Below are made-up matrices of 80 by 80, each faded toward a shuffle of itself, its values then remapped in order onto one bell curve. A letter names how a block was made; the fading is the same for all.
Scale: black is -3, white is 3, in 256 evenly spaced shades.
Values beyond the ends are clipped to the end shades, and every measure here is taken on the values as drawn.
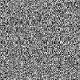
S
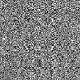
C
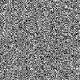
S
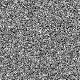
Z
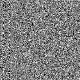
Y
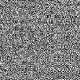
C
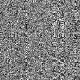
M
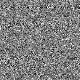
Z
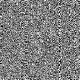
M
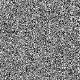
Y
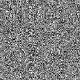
M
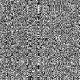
S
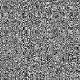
S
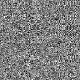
M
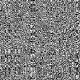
S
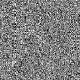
M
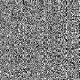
S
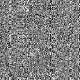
S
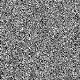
Y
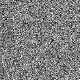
Y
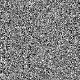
Y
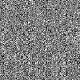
S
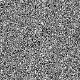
Y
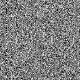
Y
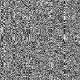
S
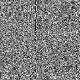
M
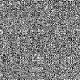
C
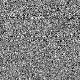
Z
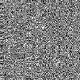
S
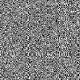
S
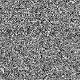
Z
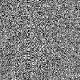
M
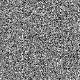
Y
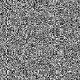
S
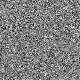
Z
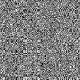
C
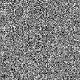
M
